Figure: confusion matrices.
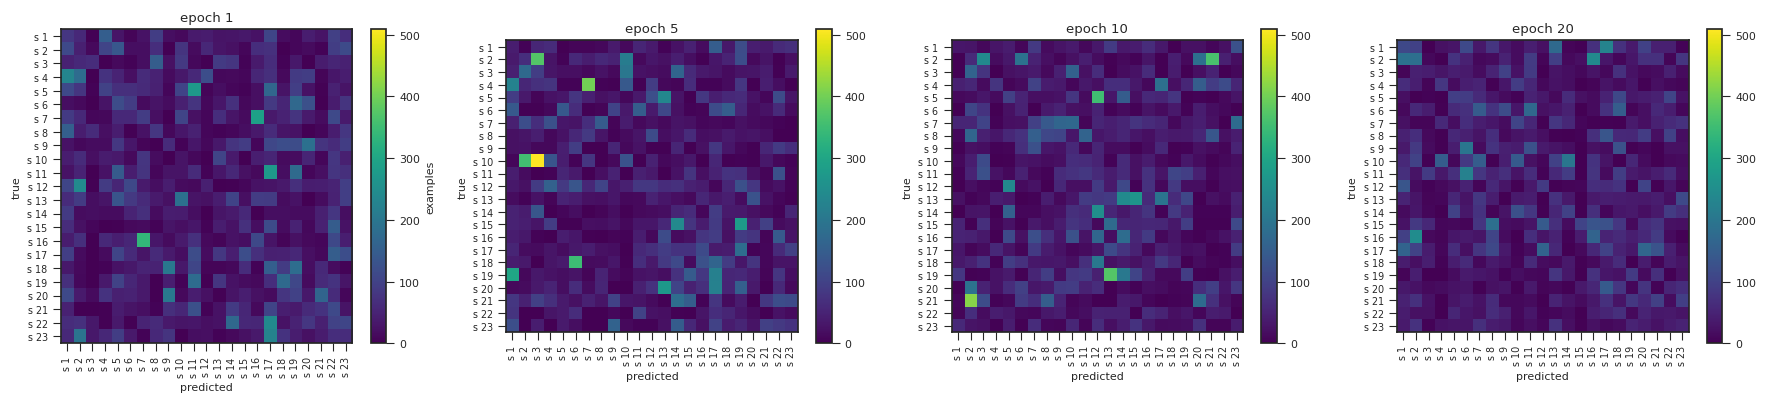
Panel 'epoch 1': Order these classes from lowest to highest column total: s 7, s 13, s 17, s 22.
s 13, s 7, s 22, s 17
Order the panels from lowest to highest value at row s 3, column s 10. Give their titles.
epoch 20, epoch 1, epoch 10, epoch 5
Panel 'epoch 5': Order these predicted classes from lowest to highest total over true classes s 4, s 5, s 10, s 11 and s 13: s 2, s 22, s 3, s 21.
s 21, s 22, s 2, s 3
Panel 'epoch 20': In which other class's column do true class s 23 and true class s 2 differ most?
s 16
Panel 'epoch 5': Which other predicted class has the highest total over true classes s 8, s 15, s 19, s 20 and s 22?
s 17
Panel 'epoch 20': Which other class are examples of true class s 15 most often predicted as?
s 8
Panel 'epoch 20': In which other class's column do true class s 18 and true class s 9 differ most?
s 6
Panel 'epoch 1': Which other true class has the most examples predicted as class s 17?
s 11
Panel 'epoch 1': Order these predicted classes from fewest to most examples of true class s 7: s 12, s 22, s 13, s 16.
s 12, s 13, s 22, s 16
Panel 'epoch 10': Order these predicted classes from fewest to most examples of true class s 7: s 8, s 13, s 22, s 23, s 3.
s 22, s 13, s 3, s 8, s 23
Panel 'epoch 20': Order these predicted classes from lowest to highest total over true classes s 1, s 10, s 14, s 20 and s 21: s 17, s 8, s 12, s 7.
s 12, s 8, s 7, s 17
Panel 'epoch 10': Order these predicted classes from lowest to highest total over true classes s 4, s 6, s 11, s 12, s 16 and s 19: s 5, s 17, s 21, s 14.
s 21, s 17, s 5, s 14
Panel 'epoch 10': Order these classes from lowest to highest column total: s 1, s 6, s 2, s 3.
s 1, s 6, s 3, s 2
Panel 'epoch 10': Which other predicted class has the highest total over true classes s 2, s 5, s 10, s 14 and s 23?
s 12
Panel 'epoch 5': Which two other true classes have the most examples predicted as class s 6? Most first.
s 18, s 12
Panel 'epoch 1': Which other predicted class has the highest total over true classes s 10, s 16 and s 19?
s 7
